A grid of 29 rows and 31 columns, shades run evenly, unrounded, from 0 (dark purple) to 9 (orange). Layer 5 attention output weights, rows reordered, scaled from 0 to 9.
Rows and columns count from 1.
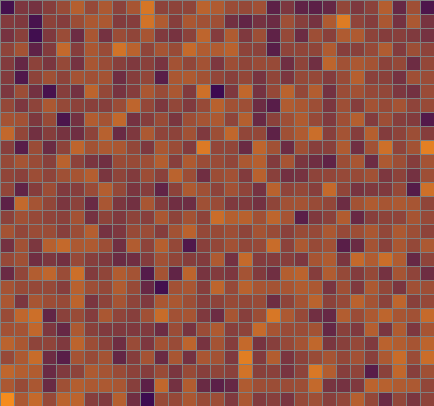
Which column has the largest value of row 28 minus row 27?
27
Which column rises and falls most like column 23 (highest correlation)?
1
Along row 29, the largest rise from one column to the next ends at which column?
12
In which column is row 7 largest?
15
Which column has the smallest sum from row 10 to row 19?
9
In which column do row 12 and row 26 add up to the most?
18
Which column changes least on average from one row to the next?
29
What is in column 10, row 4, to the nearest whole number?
6
